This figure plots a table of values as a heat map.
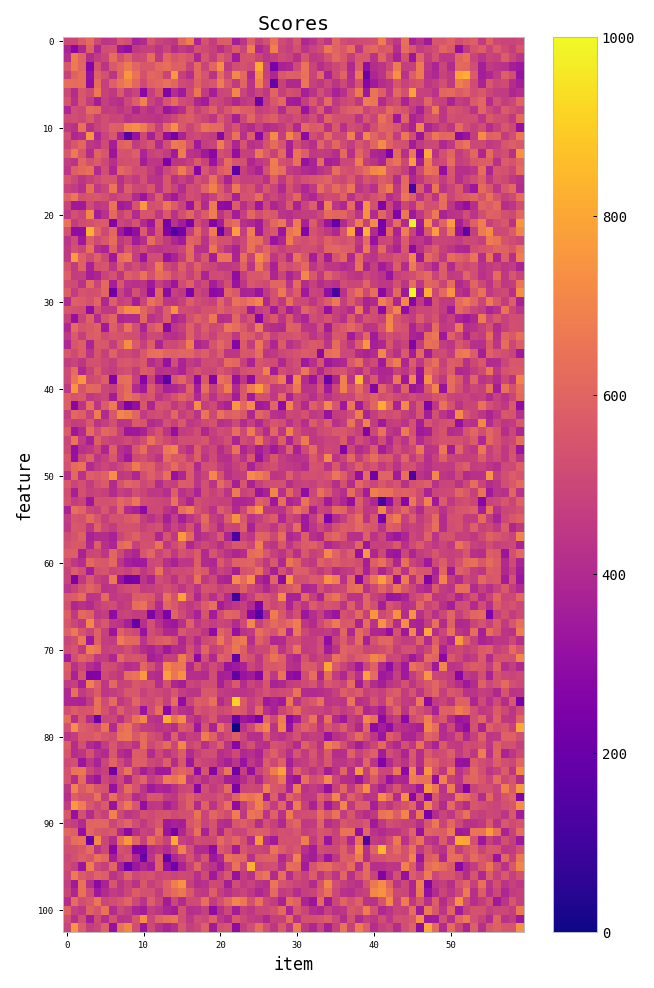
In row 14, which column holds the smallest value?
13
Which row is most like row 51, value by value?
41
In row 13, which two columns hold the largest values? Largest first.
47, 59
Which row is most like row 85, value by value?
72
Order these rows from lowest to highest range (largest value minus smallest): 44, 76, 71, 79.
44, 71, 76, 79
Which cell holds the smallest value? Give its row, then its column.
79, 22
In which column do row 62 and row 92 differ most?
8
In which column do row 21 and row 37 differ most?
45
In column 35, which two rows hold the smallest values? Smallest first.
29, 21
